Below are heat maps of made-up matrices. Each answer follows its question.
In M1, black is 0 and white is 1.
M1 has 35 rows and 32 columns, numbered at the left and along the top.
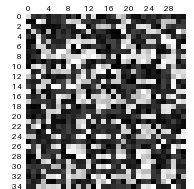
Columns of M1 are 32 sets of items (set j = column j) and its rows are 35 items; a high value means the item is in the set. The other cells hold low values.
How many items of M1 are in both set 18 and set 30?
5
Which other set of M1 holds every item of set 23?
24
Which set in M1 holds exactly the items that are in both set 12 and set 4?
25
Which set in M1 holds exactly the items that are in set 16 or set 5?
14
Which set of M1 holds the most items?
10
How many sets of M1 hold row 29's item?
8
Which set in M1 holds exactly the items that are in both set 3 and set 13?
7
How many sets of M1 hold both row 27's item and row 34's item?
6
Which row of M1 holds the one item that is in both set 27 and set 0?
2
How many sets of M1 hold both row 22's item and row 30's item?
3
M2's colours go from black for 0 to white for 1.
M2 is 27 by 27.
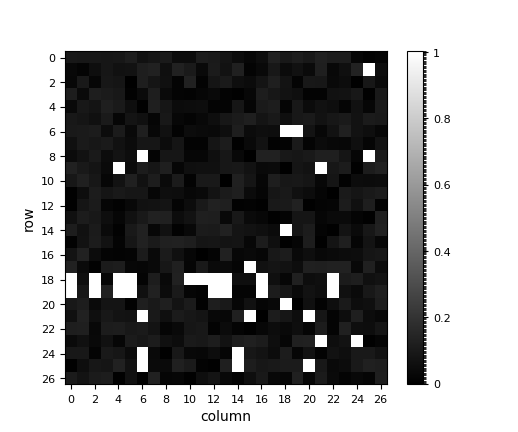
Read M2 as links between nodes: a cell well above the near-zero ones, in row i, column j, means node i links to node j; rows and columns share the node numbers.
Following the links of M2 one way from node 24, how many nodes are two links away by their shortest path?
2
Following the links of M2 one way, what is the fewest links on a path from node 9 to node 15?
2
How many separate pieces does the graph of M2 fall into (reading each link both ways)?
4
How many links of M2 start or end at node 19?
9
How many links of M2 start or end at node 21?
5
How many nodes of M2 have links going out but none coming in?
5
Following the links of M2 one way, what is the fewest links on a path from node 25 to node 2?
3
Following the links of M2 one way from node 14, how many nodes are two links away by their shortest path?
10
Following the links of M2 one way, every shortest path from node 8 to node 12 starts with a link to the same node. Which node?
node 6
